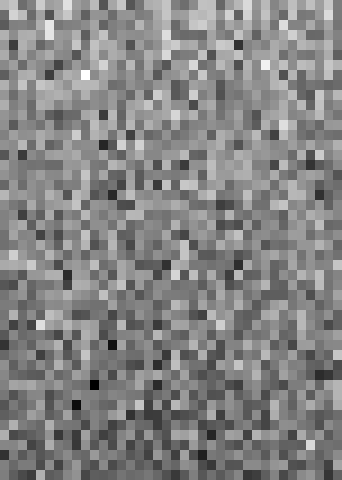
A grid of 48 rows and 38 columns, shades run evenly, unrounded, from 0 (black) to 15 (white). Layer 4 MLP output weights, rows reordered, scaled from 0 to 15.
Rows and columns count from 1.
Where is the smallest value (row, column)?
39, 11
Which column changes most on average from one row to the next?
27
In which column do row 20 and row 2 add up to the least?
13
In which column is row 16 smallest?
3
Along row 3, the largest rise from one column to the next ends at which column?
32
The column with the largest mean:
10
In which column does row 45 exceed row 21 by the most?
35
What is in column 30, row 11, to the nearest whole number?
8
